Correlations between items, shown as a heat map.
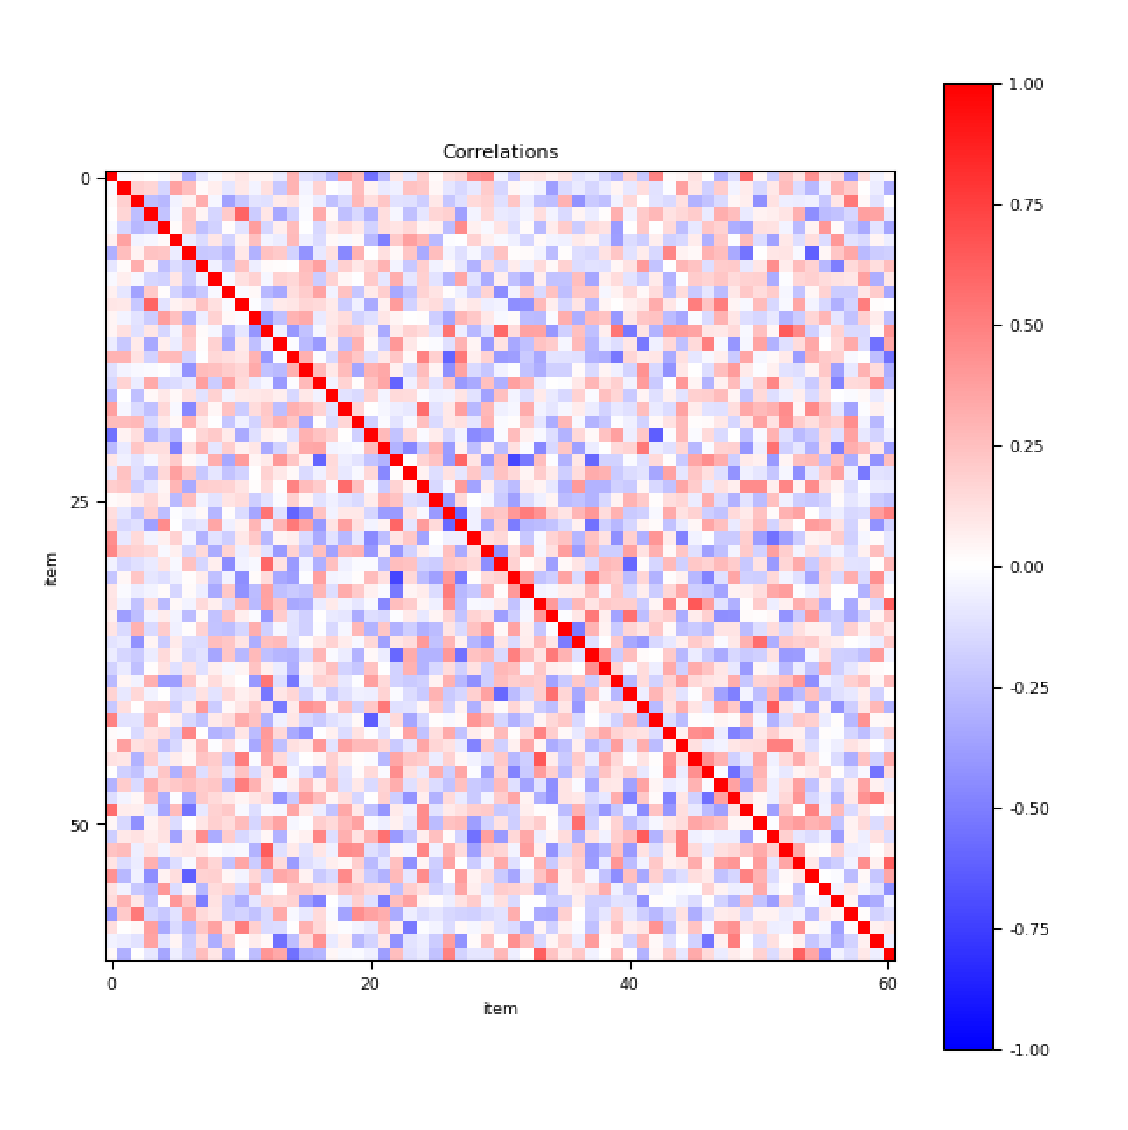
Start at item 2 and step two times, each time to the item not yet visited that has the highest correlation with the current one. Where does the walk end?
19
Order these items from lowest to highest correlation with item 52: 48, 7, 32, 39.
7, 48, 39, 32
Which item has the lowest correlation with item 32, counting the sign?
22
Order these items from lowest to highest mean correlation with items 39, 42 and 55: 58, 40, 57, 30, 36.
40, 57, 36, 30, 58
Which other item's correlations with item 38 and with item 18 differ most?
24
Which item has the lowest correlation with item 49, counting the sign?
6
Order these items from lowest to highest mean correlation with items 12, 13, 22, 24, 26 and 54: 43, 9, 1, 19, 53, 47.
9, 1, 47, 43, 19, 53
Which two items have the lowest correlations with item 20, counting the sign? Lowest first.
42, 0
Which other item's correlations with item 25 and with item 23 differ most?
21
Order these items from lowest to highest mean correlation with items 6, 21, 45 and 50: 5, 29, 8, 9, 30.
5, 29, 9, 8, 30
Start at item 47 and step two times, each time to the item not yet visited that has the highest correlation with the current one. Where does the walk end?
3
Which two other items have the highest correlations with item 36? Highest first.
50, 24
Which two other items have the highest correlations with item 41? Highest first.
51, 21
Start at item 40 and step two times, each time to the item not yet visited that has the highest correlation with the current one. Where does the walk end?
37
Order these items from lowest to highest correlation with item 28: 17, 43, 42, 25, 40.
17, 25, 43, 40, 42
